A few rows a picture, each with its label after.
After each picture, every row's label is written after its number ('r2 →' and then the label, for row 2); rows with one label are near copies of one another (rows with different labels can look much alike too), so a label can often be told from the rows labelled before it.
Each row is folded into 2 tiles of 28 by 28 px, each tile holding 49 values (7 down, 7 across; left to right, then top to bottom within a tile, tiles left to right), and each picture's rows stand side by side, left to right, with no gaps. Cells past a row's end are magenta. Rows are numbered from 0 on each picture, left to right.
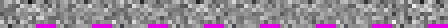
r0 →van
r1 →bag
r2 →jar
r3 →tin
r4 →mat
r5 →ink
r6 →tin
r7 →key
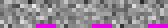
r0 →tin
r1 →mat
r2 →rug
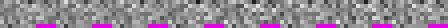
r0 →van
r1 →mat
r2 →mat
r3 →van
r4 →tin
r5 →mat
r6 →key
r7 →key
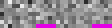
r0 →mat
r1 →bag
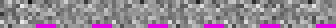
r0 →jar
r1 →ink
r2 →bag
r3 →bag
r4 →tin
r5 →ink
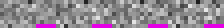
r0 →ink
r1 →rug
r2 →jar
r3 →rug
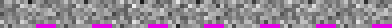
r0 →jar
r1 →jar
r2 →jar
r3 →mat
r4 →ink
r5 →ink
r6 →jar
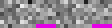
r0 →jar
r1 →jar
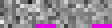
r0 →key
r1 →mat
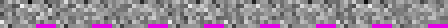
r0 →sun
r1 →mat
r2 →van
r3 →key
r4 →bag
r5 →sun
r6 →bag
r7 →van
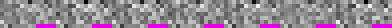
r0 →sun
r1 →sun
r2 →sun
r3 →ink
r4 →bag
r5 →tin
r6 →bag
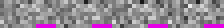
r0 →key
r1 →van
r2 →van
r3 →key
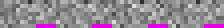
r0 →van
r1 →tin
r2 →sun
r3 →rug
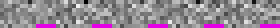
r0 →ink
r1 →jar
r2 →key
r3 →tin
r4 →jar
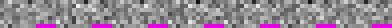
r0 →mat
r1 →key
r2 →ink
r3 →jar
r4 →bag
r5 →van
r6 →tin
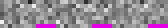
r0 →bag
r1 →tin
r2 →ink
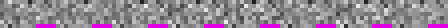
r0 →mat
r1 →ink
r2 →bag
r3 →rug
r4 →key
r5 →mat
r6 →rug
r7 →mat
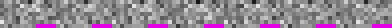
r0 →key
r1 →ink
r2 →key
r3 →van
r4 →bag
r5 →mat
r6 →jar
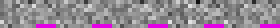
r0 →bag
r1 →ink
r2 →van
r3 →jar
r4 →sun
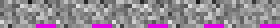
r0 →sun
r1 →sun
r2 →tin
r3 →sun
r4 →rug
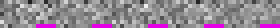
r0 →sun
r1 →mat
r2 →ink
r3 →van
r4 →van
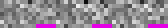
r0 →jar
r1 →sun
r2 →tin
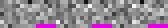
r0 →sun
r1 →bag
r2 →jar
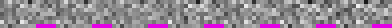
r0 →jar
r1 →ink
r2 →mat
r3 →key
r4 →jar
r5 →tin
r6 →jar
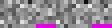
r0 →jar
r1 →bag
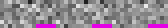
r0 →tin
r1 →sun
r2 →bag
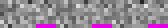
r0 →rug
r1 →rug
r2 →bag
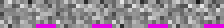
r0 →mat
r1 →sun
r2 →mat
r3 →tin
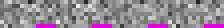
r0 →tin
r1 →key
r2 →van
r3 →rug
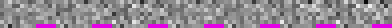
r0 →mat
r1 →rug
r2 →jar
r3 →rug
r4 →rug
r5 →key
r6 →sun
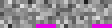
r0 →mat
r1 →rug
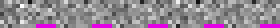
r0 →jar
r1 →mat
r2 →rug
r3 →mat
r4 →tin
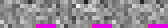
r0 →tin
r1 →key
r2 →sun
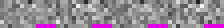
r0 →bag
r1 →key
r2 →van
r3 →ink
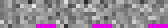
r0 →bag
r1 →mat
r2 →tin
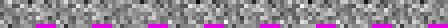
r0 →mat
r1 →mat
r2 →van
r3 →sun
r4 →key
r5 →jar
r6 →tin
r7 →ink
